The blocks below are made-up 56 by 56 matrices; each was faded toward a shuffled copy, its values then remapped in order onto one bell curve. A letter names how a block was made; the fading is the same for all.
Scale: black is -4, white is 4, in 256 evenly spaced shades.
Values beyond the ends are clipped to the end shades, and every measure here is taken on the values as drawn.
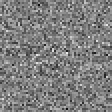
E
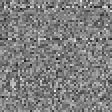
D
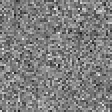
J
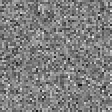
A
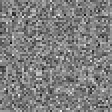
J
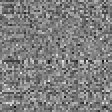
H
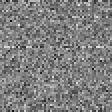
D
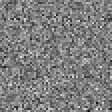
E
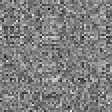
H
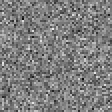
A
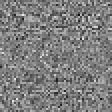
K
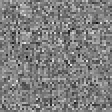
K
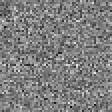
E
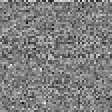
H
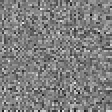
H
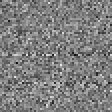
D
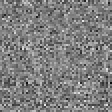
K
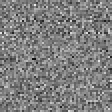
E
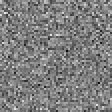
J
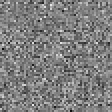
K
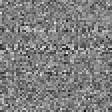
K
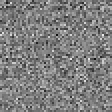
K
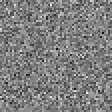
E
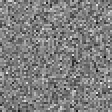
A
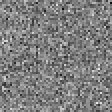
A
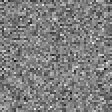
J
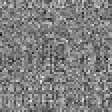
H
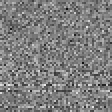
D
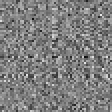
H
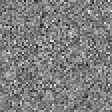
J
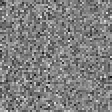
A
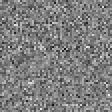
E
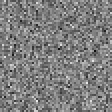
A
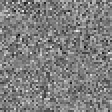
E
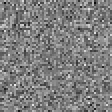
J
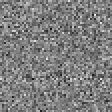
E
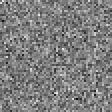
A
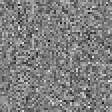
A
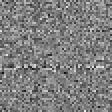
K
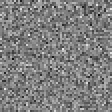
E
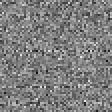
D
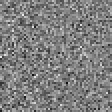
A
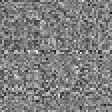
H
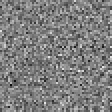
J
